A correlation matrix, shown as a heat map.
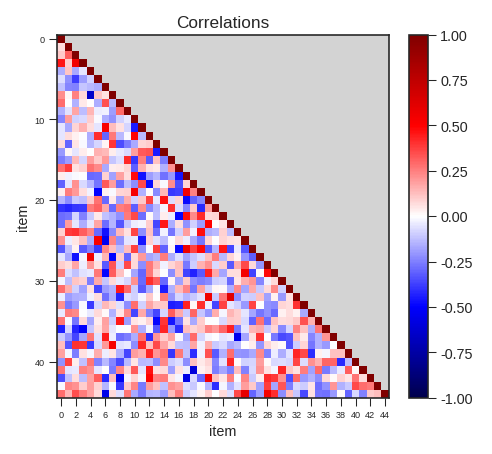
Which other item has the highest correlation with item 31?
8
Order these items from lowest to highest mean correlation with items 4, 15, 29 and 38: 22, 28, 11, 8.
22, 8, 11, 28
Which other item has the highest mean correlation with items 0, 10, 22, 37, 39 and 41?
33
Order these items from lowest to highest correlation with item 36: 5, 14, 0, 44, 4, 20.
0, 44, 4, 5, 20, 14
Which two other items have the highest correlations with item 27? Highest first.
4, 37
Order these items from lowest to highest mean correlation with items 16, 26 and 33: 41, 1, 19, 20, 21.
21, 20, 1, 41, 19
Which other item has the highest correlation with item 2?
3
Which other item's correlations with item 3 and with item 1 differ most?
38
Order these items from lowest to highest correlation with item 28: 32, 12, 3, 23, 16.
23, 32, 3, 16, 12
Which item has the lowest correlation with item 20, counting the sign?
17
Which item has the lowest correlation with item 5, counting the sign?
19
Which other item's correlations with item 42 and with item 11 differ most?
6
